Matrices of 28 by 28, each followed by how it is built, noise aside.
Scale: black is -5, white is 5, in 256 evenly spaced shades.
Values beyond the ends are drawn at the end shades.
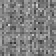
blocks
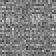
blocks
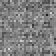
blocks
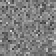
noise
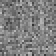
blocks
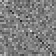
diagonal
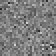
block diagonal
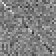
diagonal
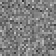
noise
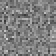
low rank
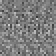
repeating columns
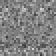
repeating columns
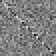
diagonal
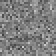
noise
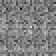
repeating columns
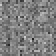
blocks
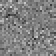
block diagonal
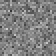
noise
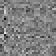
low rank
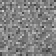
repeating columns
